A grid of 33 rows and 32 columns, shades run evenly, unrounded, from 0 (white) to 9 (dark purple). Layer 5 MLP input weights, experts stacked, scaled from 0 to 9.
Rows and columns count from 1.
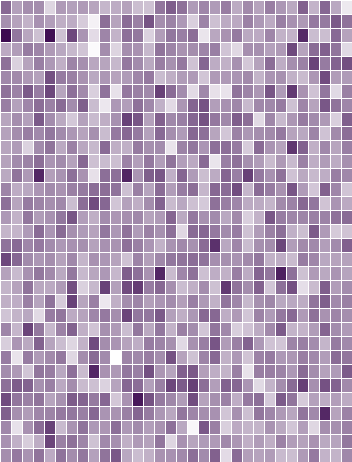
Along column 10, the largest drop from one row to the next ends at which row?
22
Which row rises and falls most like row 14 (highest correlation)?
11
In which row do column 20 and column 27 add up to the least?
12
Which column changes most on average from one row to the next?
27
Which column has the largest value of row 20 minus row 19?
26
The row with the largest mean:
28
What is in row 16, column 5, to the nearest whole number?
4
